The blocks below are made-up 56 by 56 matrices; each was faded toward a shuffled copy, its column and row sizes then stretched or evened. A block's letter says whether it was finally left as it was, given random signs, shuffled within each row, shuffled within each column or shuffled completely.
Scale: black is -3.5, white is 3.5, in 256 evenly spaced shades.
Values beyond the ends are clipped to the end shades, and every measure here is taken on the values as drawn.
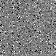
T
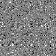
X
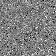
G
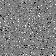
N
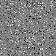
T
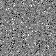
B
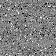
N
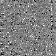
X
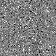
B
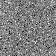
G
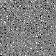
X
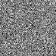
X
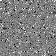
N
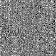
X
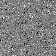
G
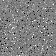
G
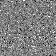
N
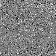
N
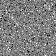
G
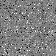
N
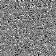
T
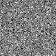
T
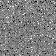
N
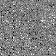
X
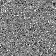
G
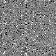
X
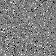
B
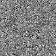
T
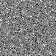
G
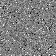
G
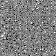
X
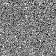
N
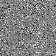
T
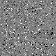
T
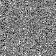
B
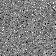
G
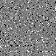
X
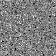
B
